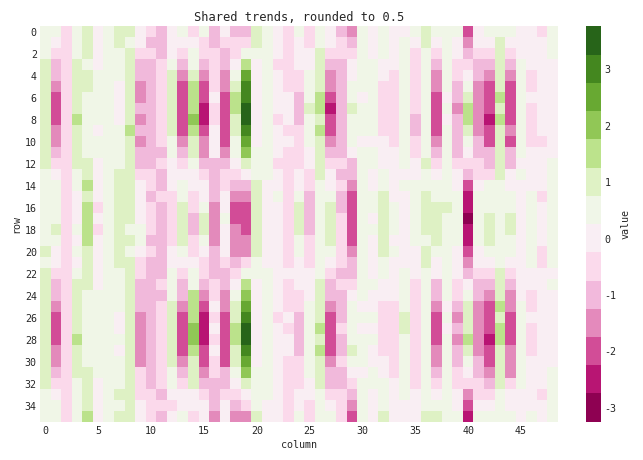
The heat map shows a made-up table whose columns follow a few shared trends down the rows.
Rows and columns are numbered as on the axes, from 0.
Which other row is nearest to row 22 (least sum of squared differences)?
2
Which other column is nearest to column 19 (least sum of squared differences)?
14
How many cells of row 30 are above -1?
37
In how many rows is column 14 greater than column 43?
9
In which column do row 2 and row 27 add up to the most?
19
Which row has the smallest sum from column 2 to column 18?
26
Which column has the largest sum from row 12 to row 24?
4
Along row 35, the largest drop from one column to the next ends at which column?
40
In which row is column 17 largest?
17
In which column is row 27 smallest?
15
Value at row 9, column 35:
-1
